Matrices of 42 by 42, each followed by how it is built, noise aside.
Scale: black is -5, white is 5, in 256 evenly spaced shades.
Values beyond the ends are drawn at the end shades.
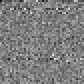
uneven rows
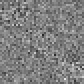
block diagonal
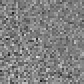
lower triangular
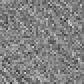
Toeplitz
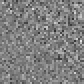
upper triangular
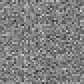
repeating rows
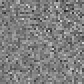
upper triangular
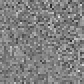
upper triangular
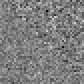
upper triangular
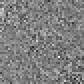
block diagonal
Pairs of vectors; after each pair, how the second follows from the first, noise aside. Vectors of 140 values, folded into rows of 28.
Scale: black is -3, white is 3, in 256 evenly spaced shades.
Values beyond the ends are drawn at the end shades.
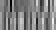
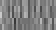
wrapped around, shrunk.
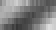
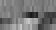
wrapped around, negated, partly zeroed.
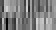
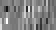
negated, partly zeroed.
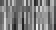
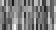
negated.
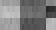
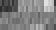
wrapped around, negated, partly zeroed.
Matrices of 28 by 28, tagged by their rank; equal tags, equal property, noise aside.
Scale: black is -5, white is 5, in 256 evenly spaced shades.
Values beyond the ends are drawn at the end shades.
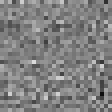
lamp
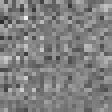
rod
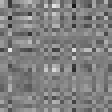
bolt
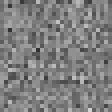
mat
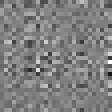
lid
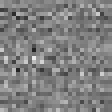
rod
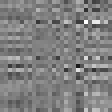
bolt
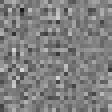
lamp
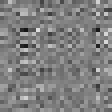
lid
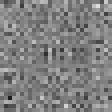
lamp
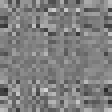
bolt
